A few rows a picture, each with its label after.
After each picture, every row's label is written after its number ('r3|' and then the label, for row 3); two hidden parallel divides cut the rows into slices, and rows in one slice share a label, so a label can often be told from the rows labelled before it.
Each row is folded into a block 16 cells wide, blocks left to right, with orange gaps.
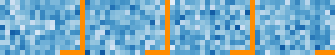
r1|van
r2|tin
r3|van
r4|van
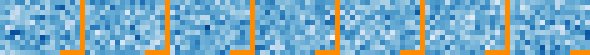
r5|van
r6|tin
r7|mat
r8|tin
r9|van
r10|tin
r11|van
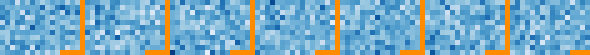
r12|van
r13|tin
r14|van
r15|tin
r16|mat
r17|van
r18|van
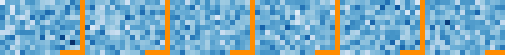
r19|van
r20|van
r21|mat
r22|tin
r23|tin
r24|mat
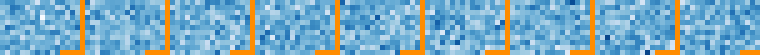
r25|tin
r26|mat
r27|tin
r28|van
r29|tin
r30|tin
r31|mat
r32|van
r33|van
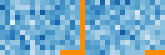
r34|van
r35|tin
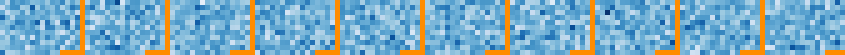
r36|tin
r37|van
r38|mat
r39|tin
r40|tin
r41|tin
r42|van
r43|tin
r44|tin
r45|van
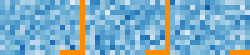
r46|mat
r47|van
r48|tin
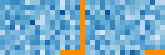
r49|tin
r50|tin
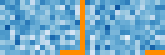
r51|tin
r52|tin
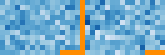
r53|tin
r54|tin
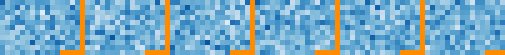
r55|tin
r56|van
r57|tin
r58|tin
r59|tin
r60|mat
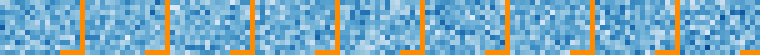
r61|mat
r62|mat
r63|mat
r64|van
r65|tin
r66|tin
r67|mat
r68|tin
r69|van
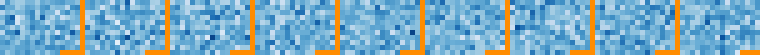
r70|van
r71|van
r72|van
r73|mat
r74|mat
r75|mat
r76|tin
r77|van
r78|van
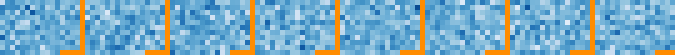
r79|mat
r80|van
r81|tin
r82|tin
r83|mat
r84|mat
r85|tin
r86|mat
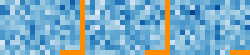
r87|van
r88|van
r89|tin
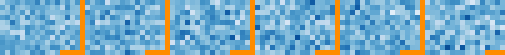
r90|mat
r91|mat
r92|van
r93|van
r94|tin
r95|van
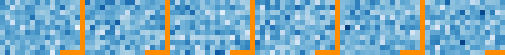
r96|mat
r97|tin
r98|tin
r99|tin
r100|tin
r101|van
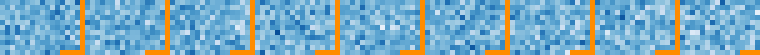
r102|mat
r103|mat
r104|tin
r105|mat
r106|mat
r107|mat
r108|mat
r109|tin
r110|tin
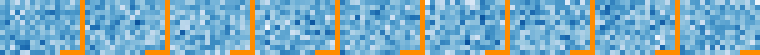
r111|van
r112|tin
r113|van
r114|van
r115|mat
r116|van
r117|tin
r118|tin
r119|mat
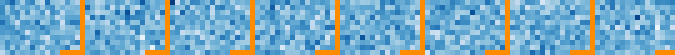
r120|mat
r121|van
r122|tin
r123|tin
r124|van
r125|tin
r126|mat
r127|mat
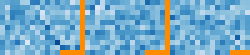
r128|tin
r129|van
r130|tin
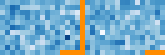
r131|tin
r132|tin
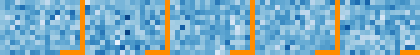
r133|mat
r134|van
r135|mat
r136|mat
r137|tin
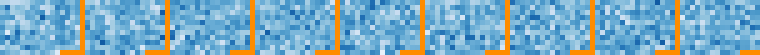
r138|van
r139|van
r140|tin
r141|mat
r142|tin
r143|van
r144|tin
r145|van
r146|mat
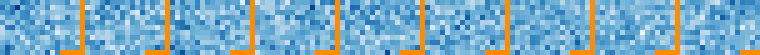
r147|tin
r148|tin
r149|tin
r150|van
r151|tin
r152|van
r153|mat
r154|mat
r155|van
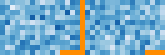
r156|van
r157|tin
